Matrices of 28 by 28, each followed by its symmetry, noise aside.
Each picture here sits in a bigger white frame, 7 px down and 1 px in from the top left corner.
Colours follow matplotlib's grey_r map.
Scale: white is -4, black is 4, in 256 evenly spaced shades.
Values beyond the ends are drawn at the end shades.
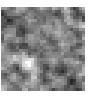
symmetric across the other diagonal.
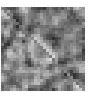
symmetric across the other diagonal.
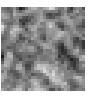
antisymmetric.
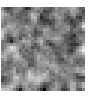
antisymmetric.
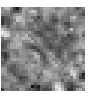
symmetric across the other diagonal.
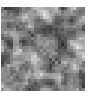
symmetric across the other diagonal.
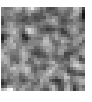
antisymmetric.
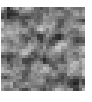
same after a half turn.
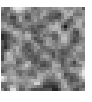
symmetric across the other diagonal.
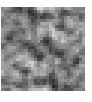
same after a half turn.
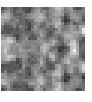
mirrored top to bottom.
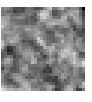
antisymmetric.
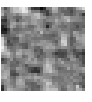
antisymmetric.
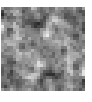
same after a half turn.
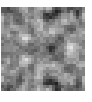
mirrored top to bottom.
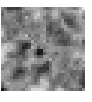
symmetric across the other diagonal.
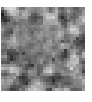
antisymmetric.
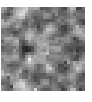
mirrored top to bottom.
